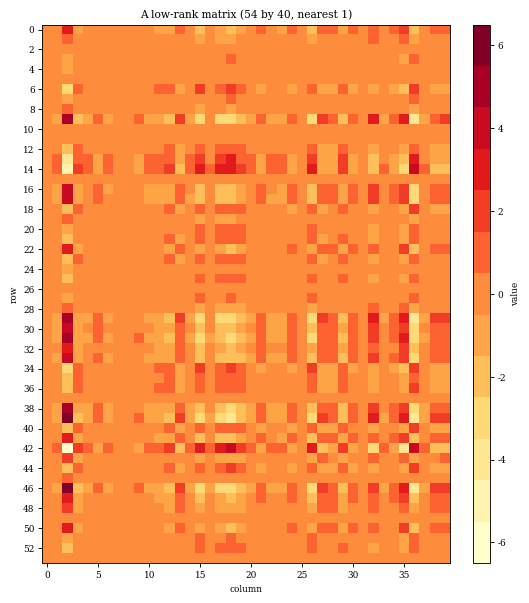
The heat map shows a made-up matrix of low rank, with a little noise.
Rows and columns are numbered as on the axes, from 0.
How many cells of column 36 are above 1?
9
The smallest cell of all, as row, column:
42, 2
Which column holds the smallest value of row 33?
36
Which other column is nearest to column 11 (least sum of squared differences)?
23
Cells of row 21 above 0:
8
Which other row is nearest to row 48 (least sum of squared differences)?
43
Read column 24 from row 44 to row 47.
-1 0 1 1
